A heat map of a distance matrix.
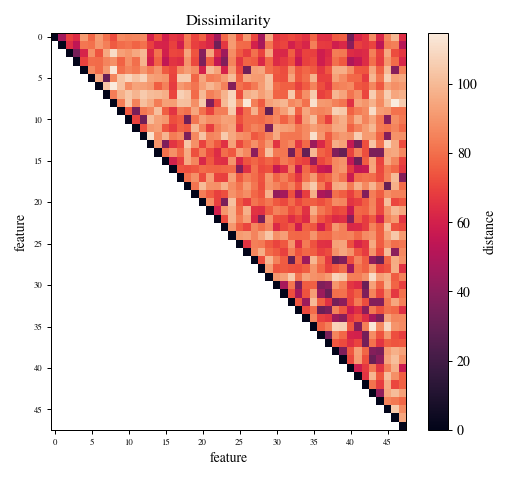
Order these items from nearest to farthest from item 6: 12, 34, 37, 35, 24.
24, 37, 34, 35, 12
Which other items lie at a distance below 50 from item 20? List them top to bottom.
2, 3, 23
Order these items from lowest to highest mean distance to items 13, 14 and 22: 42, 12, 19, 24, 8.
42, 19, 8, 24, 12
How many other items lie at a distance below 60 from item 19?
6
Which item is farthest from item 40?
46
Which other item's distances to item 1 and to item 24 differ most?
22
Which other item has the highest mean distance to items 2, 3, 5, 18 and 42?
8
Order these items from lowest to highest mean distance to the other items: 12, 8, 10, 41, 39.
41, 39, 10, 12, 8
